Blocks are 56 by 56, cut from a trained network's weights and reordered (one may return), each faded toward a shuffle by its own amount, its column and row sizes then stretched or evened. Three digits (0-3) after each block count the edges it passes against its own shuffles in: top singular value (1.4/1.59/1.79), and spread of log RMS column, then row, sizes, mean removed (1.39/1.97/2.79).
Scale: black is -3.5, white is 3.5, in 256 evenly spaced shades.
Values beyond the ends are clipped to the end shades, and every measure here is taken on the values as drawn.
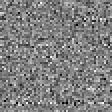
0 0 2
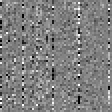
1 3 0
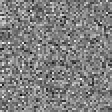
2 1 0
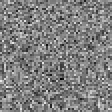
2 0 0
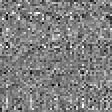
2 1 2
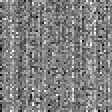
3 2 1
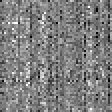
3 2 1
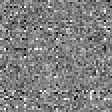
0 1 2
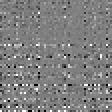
1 2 3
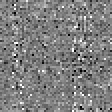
0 2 1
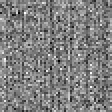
2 0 0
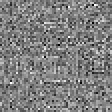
2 1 2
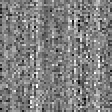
3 2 0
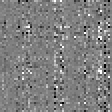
0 3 1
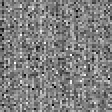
1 1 0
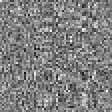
3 1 0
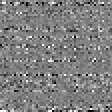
0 1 3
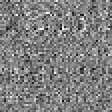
3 0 2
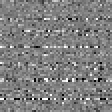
3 0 3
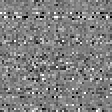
0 1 3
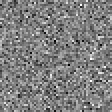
0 0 0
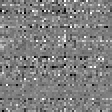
0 1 3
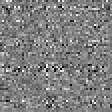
1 1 3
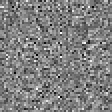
1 1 1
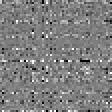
3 2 3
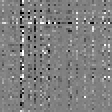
2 3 2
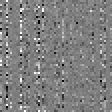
1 3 0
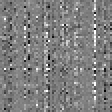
3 3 1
